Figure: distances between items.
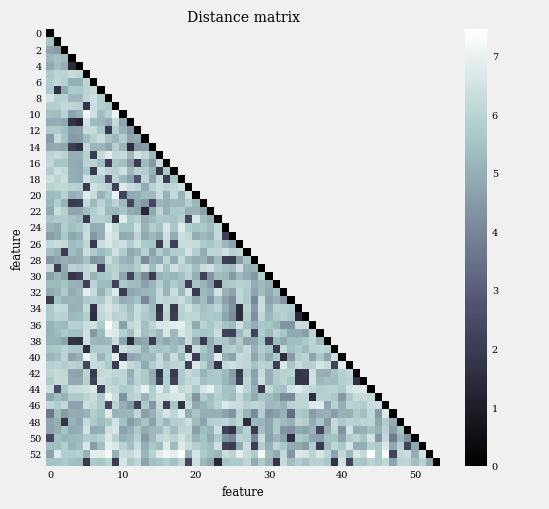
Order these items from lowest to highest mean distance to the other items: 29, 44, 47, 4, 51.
4, 47, 51, 29, 44
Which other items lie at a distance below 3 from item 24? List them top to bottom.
25, 28, 37, 49, 51
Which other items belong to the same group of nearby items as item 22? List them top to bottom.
13
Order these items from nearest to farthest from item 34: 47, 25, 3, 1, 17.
17, 25, 3, 47, 1
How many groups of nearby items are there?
12
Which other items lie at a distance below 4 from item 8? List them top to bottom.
12, 16, 18, 46
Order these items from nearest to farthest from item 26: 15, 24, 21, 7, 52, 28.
15, 28, 24, 21, 7, 52
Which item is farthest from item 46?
52
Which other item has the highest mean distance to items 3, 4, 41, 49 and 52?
44
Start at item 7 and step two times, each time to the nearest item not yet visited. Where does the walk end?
29
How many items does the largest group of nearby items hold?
8
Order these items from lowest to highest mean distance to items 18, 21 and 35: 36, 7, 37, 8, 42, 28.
42, 8, 28, 37, 7, 36
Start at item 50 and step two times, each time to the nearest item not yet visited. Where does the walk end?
0
